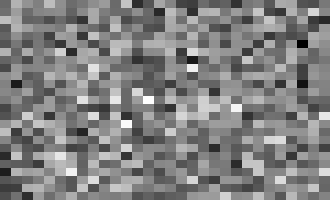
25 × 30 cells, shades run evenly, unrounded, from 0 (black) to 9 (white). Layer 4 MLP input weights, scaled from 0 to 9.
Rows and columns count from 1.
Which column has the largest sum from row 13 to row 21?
11
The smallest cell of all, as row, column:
6, 28
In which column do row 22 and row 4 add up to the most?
7
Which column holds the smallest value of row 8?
18
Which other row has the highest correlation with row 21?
10
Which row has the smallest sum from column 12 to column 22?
8
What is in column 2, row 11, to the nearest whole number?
1
